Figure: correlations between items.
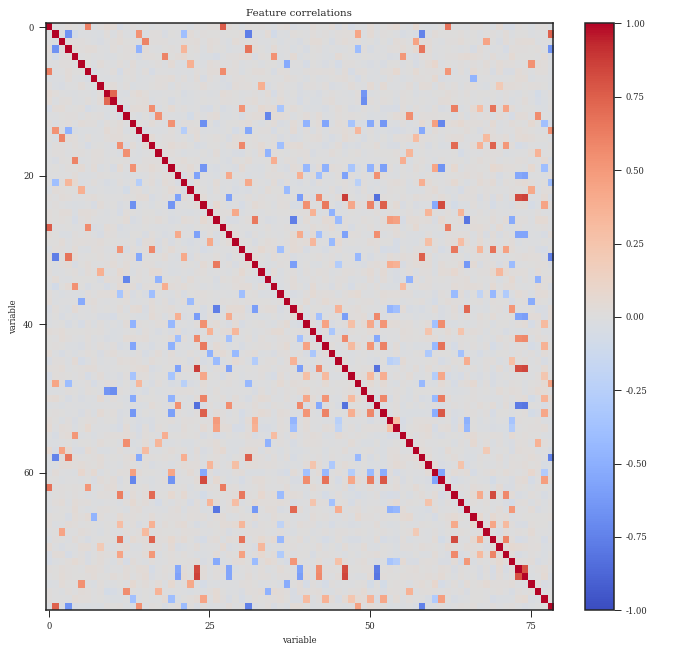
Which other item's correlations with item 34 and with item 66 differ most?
12
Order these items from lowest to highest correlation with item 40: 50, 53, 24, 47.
53, 47, 50, 24
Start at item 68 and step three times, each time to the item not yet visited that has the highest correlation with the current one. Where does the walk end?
57
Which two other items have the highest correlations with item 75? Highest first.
5, 22
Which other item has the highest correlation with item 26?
32
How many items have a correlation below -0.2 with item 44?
5
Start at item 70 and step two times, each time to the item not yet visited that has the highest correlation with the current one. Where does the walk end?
8
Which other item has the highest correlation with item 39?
51
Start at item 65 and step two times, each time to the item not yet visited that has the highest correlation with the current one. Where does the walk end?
72
